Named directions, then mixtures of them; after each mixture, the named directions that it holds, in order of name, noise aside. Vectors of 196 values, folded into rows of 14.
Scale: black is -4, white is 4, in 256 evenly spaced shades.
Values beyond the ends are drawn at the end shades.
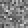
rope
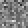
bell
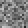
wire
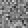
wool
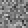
wool.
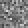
rope.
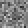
rope, wire.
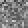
bell, wire.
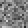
wire.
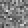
rope.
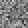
wool.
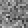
wire, wool.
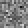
rope, wire.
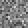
wool.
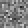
rope, wire.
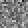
bell, rope.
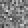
rope.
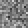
bell, wool.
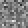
bell.
